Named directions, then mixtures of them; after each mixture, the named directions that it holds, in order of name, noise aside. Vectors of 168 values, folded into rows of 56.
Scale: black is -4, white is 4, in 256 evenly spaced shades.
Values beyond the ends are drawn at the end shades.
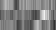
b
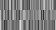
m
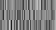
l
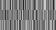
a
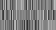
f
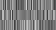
f.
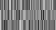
m.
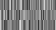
m.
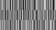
a.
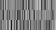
l.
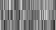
b, m.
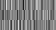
a, l.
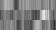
b.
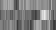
b.
